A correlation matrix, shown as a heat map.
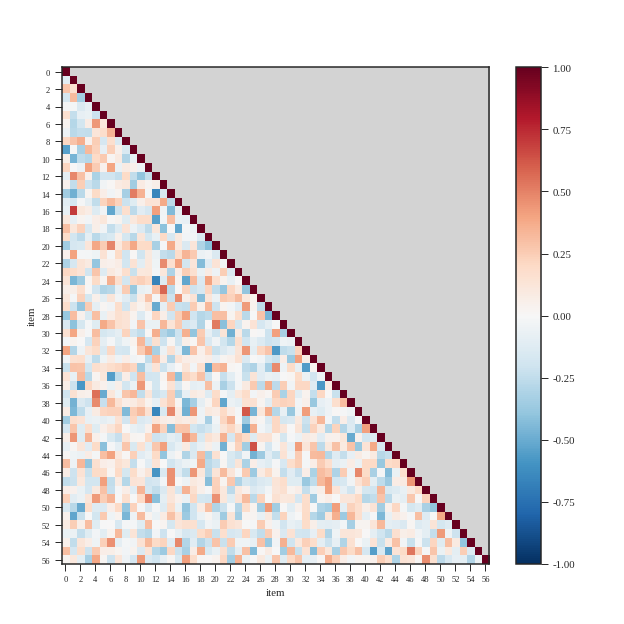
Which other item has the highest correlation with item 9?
14
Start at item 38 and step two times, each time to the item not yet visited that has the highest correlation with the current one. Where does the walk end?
37
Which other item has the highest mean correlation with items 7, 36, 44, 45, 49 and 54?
6
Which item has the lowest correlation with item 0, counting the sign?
9
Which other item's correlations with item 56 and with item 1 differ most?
10
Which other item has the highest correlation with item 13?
25
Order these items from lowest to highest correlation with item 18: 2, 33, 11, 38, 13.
13, 11, 38, 33, 2
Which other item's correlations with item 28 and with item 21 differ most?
38
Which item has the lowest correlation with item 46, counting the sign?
12
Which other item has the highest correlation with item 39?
24
